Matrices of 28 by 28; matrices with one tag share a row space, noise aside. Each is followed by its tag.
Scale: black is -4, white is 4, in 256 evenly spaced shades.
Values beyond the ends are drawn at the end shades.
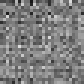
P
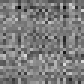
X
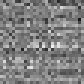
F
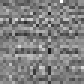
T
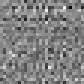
X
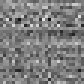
F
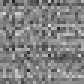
F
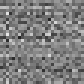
P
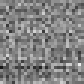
P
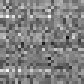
P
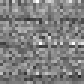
T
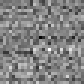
T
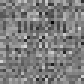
X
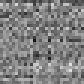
T
